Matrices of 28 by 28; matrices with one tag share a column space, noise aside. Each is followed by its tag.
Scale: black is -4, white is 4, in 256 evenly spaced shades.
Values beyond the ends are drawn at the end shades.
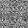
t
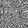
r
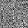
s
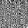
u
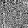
u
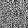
u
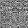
t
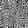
u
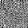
u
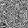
s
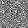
r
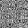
s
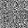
s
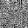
u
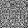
s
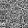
s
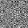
r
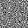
t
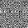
r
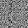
t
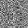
t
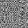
t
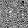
r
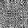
u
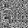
s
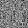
s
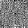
u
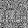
s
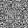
s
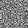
s
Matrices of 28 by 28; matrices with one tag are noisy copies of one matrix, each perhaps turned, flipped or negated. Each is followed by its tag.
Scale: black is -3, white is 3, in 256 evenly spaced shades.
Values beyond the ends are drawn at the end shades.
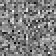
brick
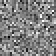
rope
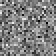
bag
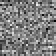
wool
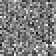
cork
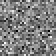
bag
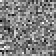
wool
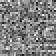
wool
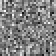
wool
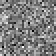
bag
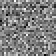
cork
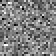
bag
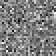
rope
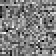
wool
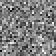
bag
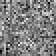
wool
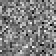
bag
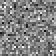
rope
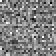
brick
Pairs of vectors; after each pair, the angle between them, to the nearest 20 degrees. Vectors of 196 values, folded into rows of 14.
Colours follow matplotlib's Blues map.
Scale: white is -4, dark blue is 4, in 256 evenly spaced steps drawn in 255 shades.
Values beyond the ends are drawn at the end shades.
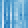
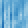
160 degrees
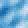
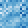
120 degrees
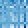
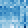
40 degrees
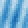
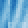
140 degrees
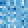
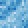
40 degrees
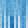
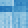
100 degrees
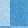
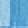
20 degrees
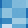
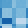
40 degrees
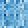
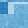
100 degrees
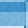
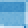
20 degrees
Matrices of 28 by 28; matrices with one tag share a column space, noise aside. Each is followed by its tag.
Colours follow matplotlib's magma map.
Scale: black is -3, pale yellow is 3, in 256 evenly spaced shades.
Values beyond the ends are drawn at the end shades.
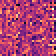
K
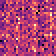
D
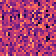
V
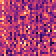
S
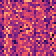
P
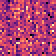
S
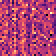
K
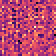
P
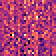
S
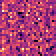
D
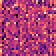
K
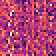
D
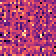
D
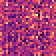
V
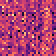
D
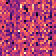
S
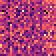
D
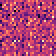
V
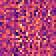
D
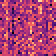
K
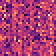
V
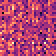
S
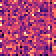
D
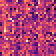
K
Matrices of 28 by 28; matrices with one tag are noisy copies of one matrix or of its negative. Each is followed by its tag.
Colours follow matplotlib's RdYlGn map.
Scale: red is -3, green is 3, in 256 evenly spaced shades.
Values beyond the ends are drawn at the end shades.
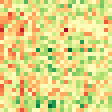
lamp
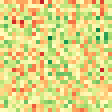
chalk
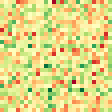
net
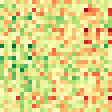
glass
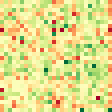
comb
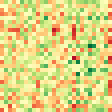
comb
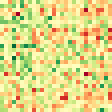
glass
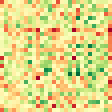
comb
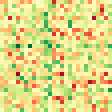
net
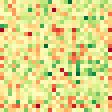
comb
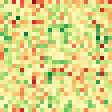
chalk
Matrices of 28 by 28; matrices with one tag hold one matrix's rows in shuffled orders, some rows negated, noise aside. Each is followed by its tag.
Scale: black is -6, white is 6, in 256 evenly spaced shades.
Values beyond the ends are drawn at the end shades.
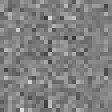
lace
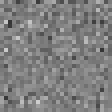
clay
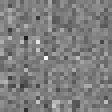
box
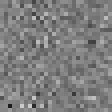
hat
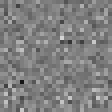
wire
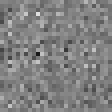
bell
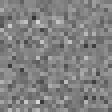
bell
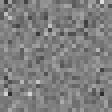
clay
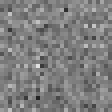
bell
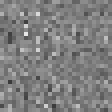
box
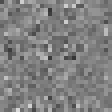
lace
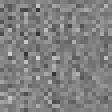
box
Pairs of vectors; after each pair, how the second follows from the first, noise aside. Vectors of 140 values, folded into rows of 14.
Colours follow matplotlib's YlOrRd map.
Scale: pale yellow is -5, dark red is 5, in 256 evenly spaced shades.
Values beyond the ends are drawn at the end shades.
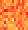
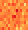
wrapped around, negated, partly zeroed.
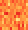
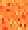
negated, partly zeroed.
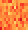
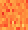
reversed, shrunk.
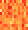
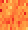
negated, partly zeroed.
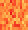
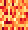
wrapped around, scaled up.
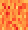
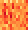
shuffled.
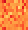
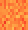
reversed, shrunk.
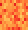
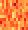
sign-scrambled.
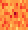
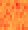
wrapped around, shrunk.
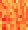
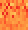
wrapped around, negated, partly zeroed.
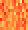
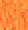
reversed, shrunk.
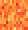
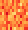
copied.
